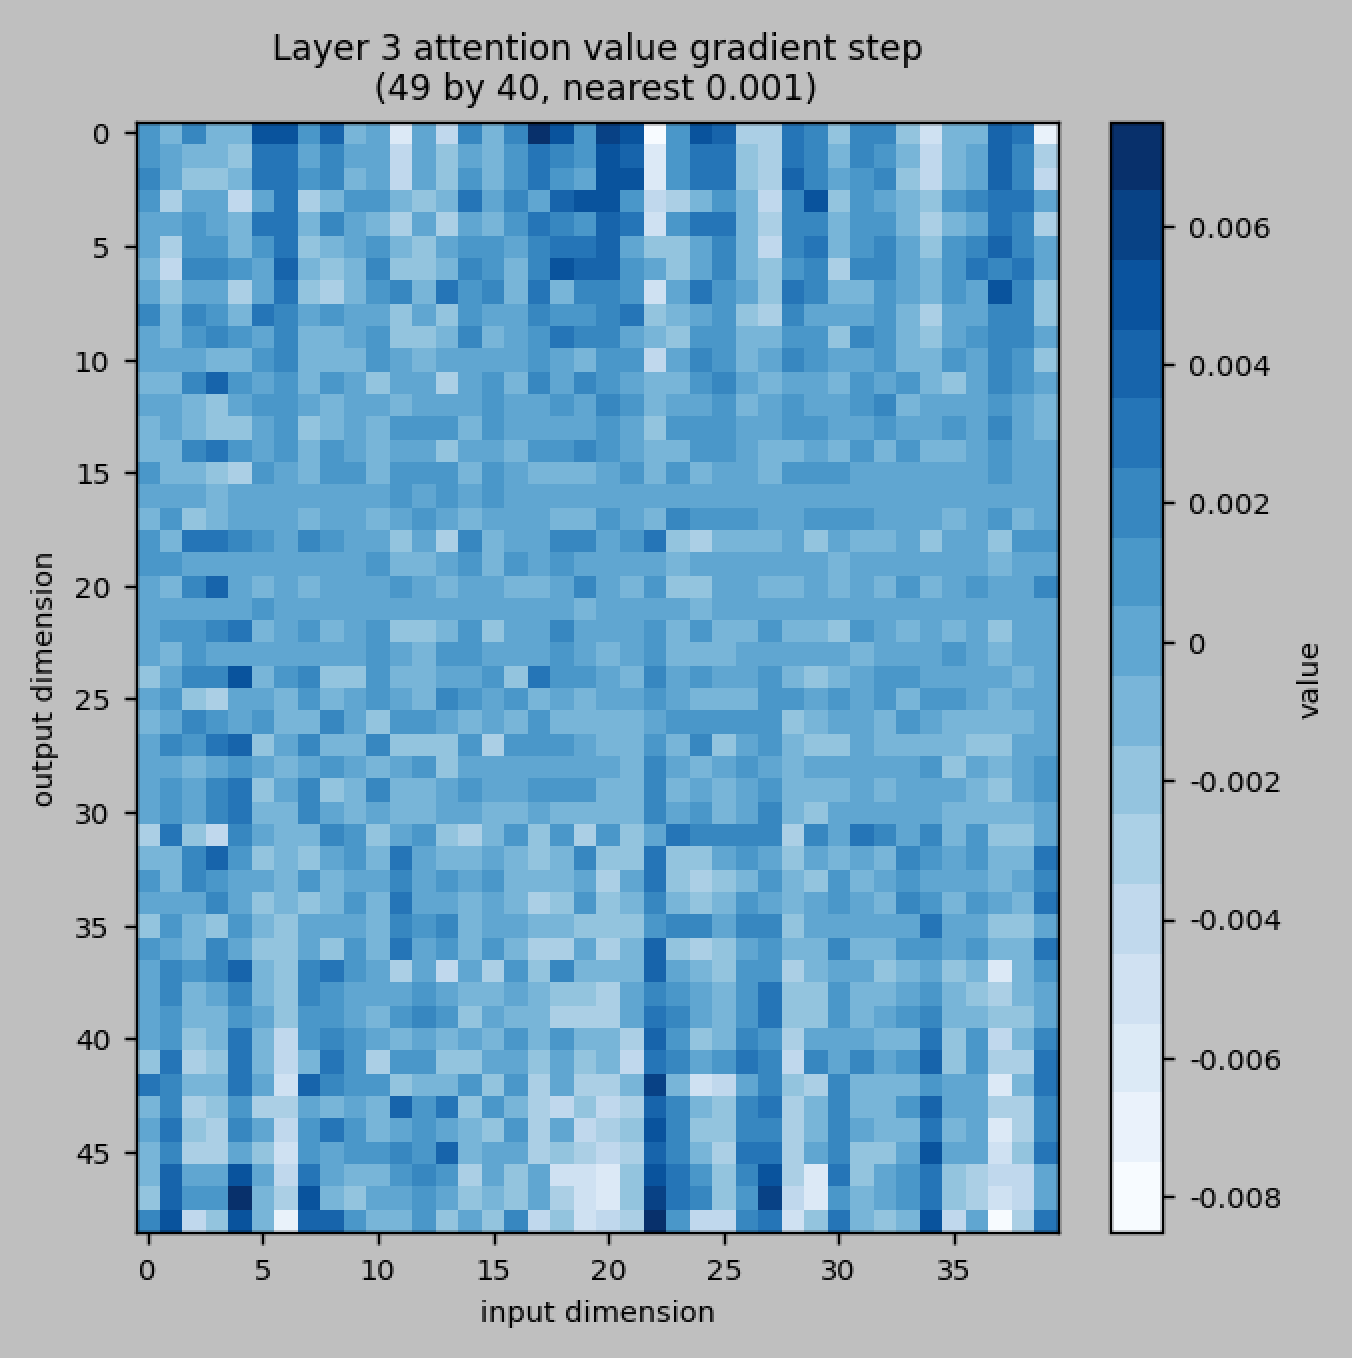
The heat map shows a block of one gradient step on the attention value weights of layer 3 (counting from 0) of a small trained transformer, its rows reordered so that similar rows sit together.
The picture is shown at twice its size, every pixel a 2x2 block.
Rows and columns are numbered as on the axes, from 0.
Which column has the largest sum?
4
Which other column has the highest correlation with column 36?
29
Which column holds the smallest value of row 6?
1
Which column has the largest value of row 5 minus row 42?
37
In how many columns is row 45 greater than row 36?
14
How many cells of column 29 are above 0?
15
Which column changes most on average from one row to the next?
3
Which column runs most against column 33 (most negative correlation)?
16
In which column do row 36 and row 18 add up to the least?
24
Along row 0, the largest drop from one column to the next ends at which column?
22
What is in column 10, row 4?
-0.001
